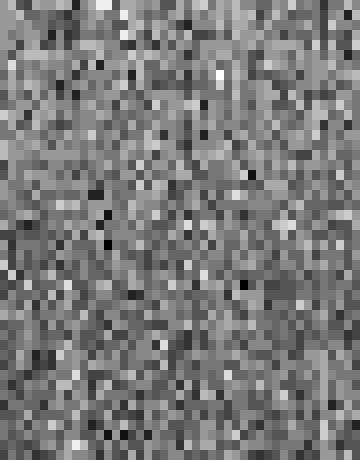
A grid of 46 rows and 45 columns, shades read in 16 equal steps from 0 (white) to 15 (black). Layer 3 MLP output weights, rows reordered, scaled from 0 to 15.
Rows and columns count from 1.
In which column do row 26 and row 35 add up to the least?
21
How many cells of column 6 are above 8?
23
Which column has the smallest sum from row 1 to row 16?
28
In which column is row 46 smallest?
44
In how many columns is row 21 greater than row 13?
19
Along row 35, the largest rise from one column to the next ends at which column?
22
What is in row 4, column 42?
8
